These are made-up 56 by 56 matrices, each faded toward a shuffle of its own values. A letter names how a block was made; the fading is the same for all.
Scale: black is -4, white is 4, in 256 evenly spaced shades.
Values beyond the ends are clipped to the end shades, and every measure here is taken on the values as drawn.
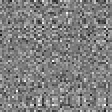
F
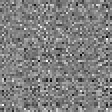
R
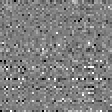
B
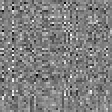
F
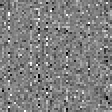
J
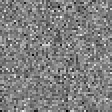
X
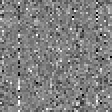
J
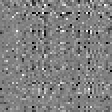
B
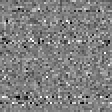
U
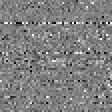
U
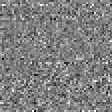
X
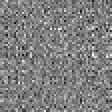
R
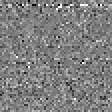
U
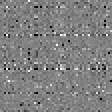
B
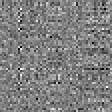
R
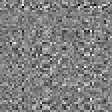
F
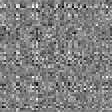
F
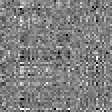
F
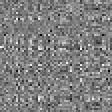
R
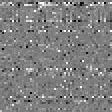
B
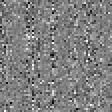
J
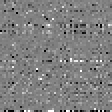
B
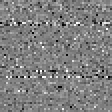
U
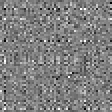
F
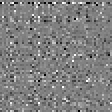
B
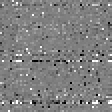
B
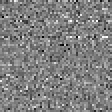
X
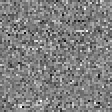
X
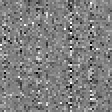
J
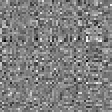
F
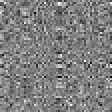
F
